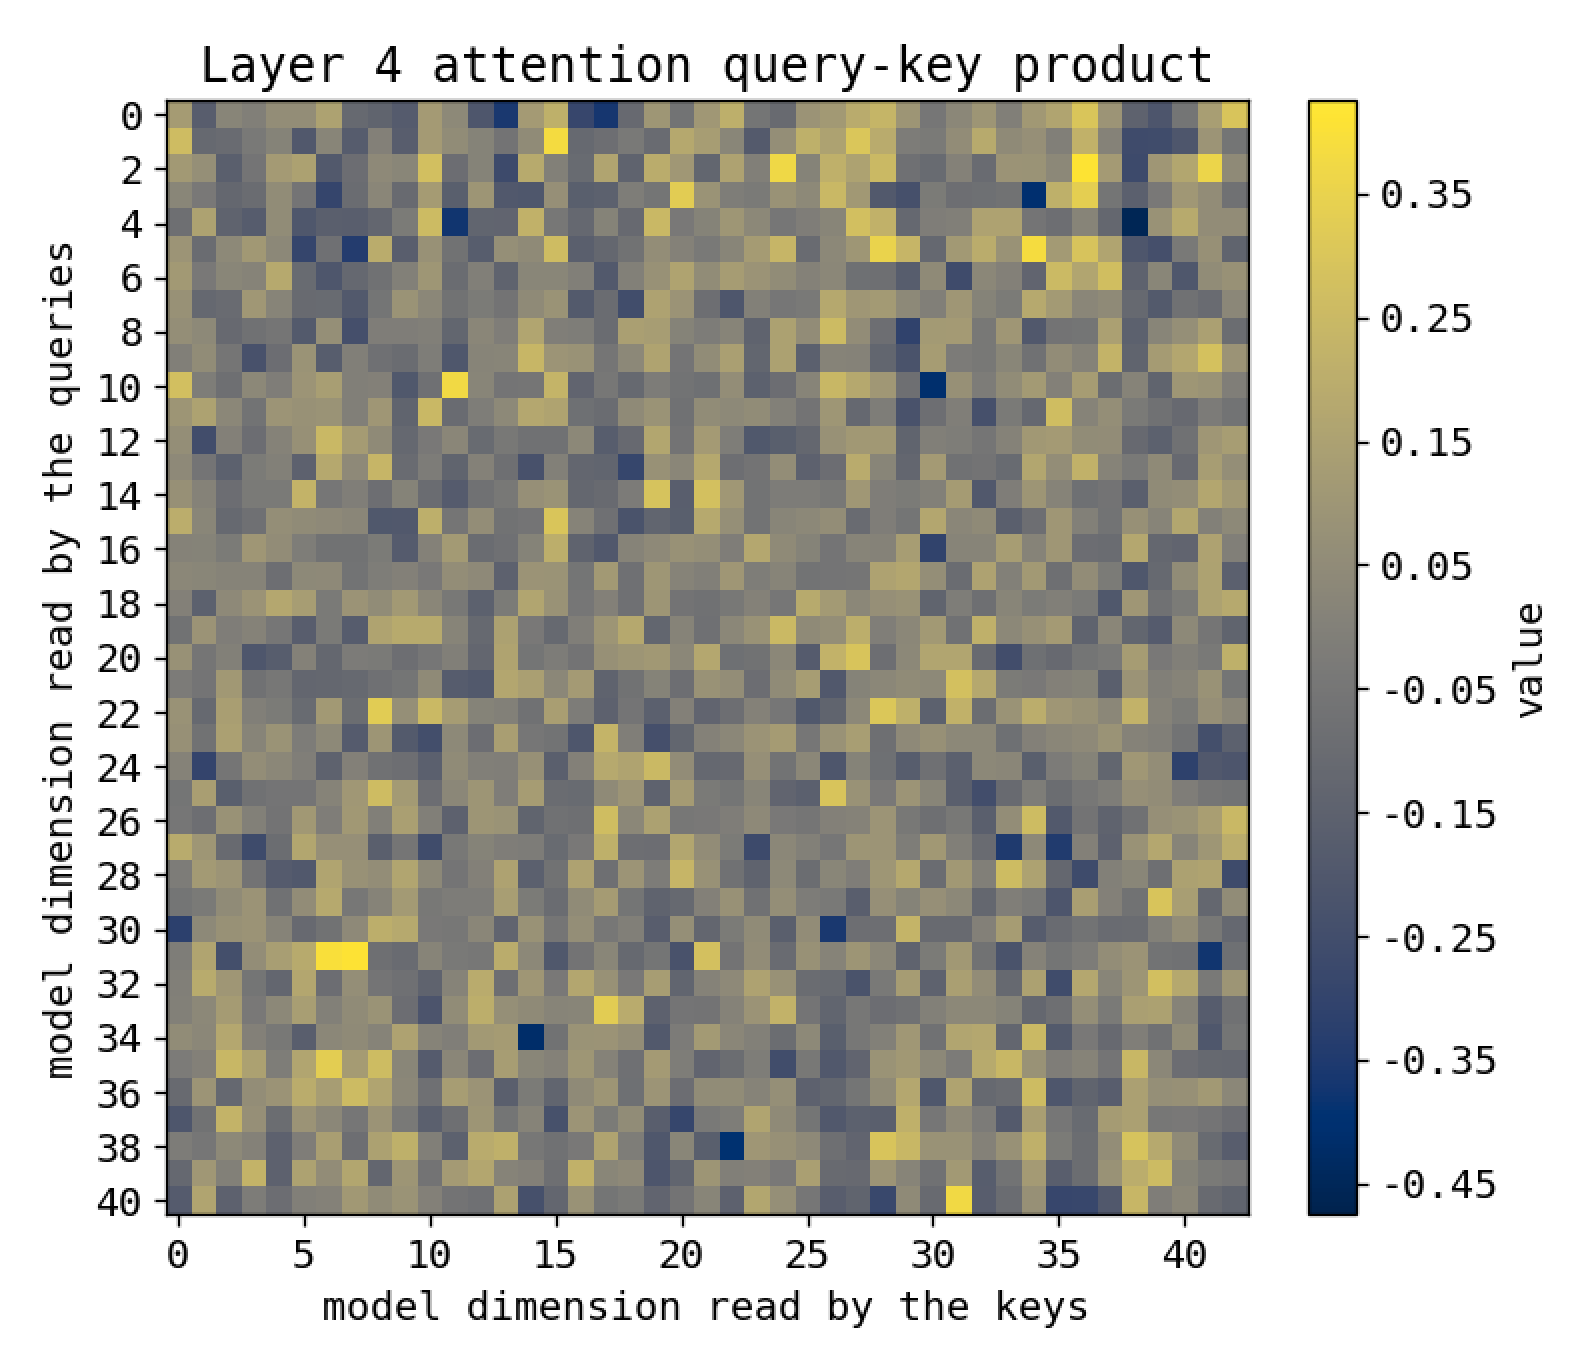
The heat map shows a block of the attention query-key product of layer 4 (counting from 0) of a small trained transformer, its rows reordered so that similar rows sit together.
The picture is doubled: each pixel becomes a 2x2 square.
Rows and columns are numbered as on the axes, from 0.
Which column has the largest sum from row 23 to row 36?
17
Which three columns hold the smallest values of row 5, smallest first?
7, 5, 39
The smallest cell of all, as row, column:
4, 38
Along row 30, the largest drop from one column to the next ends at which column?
26
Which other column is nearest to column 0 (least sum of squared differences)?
15
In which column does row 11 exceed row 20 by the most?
35
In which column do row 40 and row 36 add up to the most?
31
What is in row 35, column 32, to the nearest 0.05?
0.2
